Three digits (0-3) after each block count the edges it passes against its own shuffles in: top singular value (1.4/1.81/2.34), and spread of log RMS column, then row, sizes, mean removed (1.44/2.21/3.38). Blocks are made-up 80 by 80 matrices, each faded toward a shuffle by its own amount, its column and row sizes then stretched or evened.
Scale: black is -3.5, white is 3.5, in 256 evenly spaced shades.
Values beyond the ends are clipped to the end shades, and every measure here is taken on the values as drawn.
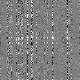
3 3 1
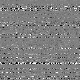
2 0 3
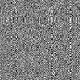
3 2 0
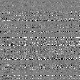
2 1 3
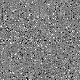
1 0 1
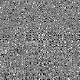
2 1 1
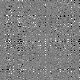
2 2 2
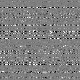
3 0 3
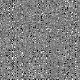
2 2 1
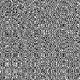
3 1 0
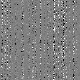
1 3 0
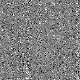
0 2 1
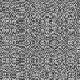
3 0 1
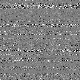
0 0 3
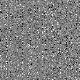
1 2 0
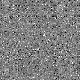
2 0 1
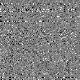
2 1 2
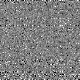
2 0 2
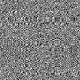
3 1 1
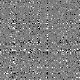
2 2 2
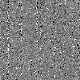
1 2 0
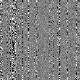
2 3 0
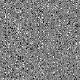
2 2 0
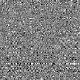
2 1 2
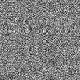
2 0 0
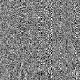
2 2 0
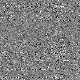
0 1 2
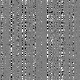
3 3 1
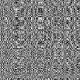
3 2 2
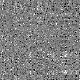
2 1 1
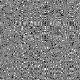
3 1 0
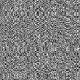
3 2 0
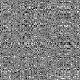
3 1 2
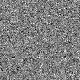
1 0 0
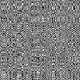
3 2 1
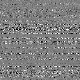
2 0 3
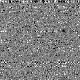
2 0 2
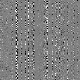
3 3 0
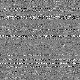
2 0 3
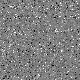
0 0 1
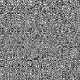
2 1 2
